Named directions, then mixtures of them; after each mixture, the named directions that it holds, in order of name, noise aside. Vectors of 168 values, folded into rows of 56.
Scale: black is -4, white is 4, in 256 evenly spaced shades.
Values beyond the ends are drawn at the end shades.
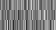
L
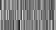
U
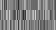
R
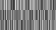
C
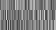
C, L, U.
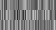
R.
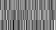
L, R, U.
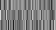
L, U.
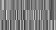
C, R, U.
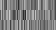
R.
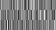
C, L.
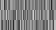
L, R, U.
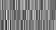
C, L, R.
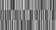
C.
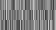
C, U.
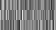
U.
